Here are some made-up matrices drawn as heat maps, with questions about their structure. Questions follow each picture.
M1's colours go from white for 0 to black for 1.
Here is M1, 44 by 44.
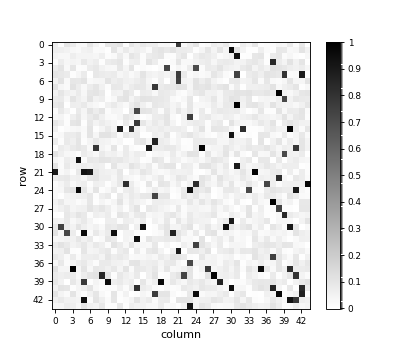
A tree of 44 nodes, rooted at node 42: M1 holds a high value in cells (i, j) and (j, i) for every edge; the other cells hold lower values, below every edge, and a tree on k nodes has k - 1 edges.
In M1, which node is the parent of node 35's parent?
40
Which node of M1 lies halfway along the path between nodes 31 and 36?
41
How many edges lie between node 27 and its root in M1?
3
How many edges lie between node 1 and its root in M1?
3
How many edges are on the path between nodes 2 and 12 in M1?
7
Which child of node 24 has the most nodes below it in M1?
23
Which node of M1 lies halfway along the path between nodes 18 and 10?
5
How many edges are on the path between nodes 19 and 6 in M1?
7
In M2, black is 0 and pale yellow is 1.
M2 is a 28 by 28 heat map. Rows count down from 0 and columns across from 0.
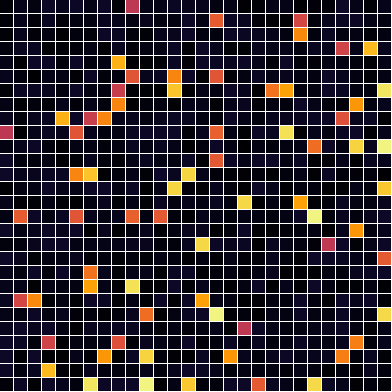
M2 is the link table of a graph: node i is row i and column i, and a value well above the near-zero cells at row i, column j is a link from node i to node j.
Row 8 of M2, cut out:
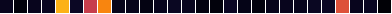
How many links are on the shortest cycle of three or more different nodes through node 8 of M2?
4
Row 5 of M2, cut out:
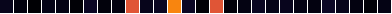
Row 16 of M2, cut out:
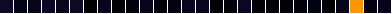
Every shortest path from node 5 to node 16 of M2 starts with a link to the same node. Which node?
node 15
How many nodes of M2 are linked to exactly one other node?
9
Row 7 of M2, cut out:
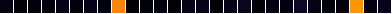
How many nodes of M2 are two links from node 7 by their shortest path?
5
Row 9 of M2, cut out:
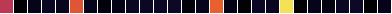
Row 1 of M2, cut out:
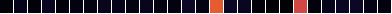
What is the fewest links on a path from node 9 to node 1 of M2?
2
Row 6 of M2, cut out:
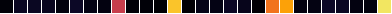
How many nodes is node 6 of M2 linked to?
5
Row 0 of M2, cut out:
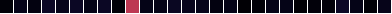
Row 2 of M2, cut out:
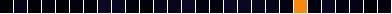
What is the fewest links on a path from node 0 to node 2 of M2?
5
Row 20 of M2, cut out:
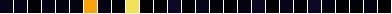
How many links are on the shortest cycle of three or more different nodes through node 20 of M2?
5
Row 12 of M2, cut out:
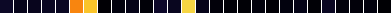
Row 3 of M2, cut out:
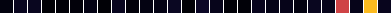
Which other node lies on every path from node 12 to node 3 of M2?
node 24
